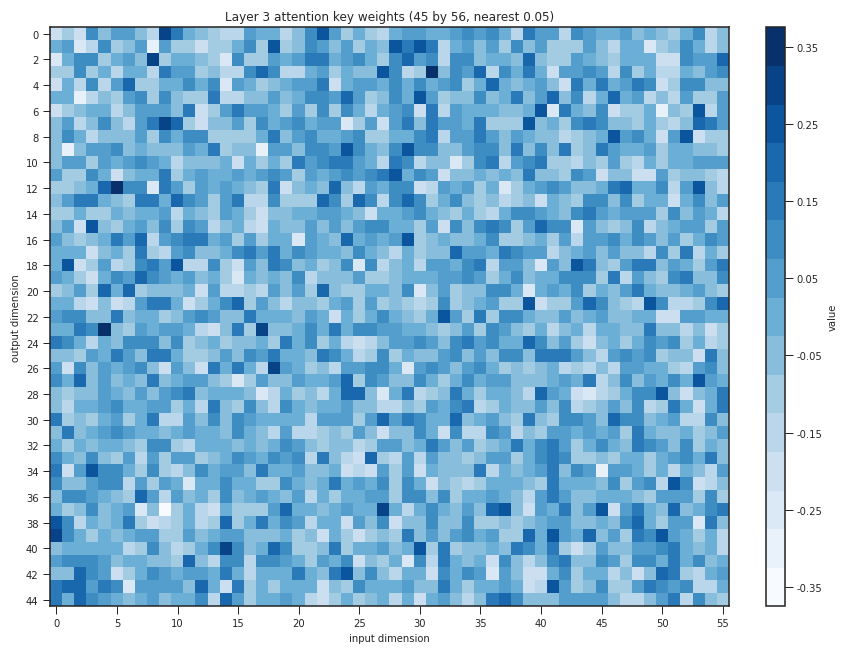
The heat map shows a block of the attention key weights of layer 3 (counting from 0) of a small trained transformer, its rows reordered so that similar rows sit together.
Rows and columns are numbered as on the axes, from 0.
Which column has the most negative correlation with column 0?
22
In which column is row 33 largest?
26
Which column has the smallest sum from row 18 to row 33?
12
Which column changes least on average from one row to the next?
21
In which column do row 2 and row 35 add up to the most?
29
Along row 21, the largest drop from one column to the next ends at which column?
40
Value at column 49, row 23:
0.15
